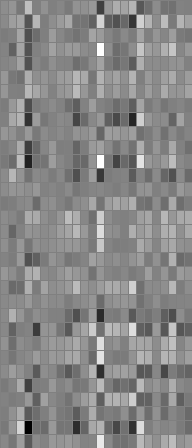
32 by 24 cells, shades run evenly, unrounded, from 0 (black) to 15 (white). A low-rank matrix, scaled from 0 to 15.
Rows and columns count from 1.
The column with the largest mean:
13
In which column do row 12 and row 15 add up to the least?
4
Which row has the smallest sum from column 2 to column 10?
31
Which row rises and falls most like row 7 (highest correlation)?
6
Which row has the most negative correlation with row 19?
20
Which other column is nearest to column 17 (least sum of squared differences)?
15
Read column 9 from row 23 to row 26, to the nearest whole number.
6 5 9 10
